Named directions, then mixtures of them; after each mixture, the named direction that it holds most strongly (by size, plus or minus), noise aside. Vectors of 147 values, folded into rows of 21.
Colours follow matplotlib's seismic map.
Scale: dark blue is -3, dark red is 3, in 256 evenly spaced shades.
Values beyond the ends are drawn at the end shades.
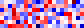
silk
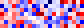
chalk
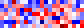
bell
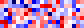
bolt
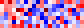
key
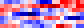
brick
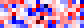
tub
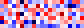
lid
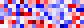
lid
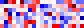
bolt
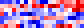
brick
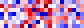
chalk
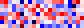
lid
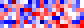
bell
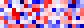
silk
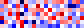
lid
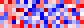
key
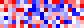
key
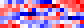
brick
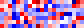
silk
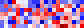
bell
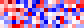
key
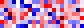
bolt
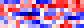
brick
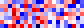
silk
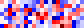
bell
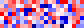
bolt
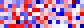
silk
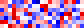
silk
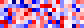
bolt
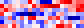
brick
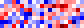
bell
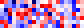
bolt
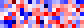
bell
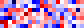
bolt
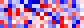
bolt
